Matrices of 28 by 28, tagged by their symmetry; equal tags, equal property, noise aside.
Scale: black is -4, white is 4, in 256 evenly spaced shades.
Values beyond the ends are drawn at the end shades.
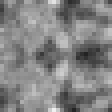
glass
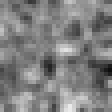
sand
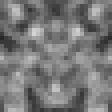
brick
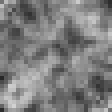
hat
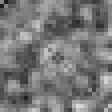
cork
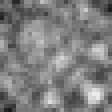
cork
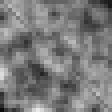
hat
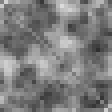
cork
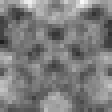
brick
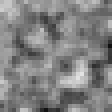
cork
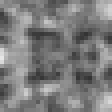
glass
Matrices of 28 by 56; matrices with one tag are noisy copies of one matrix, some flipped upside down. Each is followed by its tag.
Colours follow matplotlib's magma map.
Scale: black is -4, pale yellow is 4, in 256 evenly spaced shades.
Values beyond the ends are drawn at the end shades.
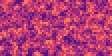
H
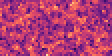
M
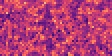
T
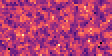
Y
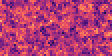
Y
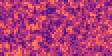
T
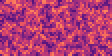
T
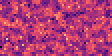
H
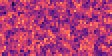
Y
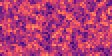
T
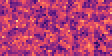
Y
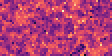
M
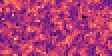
T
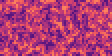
T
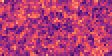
M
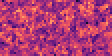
Y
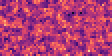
H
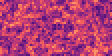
M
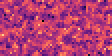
H
